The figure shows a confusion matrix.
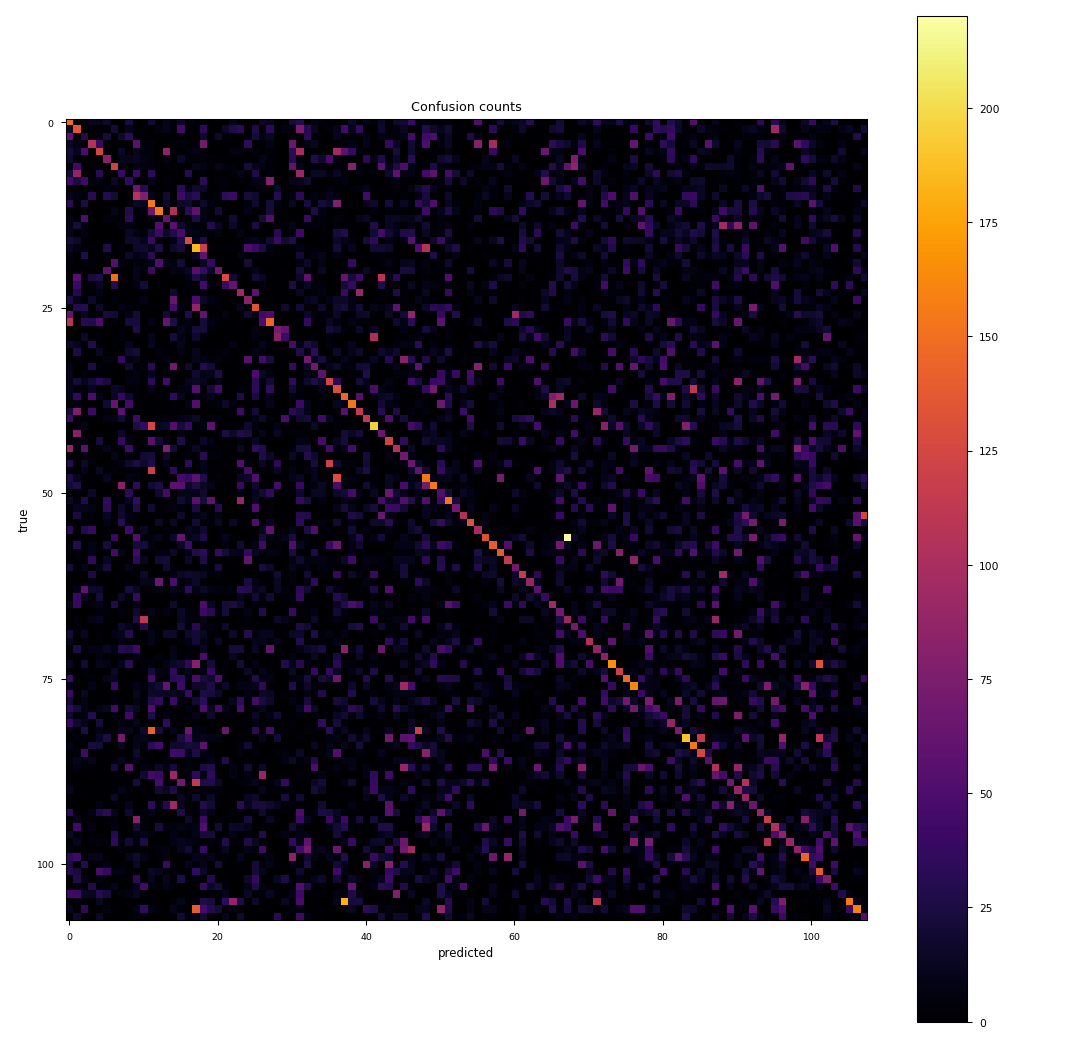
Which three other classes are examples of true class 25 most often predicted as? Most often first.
17, 92, 44
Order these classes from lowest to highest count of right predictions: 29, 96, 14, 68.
29, 14, 68, 96
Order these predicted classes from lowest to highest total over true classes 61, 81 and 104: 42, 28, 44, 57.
42, 28, 57, 44
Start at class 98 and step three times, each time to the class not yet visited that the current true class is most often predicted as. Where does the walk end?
90
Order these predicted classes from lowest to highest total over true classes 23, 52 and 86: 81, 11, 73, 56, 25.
56, 11, 81, 73, 25
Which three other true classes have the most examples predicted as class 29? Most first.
28, 40, 89
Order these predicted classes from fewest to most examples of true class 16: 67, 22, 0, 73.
22, 67, 0, 73
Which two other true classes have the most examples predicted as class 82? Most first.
78, 99
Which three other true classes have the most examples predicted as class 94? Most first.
97, 76, 86
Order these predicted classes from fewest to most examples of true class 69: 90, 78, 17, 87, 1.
1, 17, 87, 78, 90
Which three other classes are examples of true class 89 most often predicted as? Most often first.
17, 91, 15
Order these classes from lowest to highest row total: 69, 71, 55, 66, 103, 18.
18, 66, 55, 69, 103, 71
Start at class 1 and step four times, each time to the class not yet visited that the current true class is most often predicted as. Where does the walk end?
84
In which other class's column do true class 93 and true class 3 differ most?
57
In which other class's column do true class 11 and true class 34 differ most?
36
